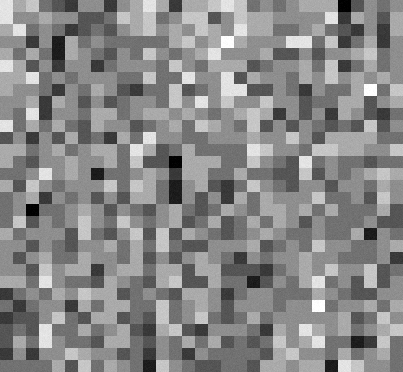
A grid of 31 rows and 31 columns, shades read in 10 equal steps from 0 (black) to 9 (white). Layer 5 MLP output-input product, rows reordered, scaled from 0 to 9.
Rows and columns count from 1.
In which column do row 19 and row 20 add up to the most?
7
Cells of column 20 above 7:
1
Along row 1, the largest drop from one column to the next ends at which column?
27
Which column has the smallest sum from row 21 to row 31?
12
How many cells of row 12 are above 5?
9
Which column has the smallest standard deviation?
22
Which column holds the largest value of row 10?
3
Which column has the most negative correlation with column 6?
25
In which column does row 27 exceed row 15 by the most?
8
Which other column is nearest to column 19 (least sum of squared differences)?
31
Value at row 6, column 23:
5
